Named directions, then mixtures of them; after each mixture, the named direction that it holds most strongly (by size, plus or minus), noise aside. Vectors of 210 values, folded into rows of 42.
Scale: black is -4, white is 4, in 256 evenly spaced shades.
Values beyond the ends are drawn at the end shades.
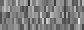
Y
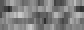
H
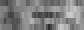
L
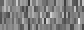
Y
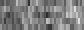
L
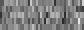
Y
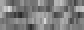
H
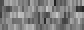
H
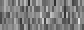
Y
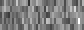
Y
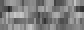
H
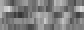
H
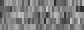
H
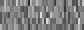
Y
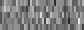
Y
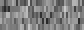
Y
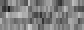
H
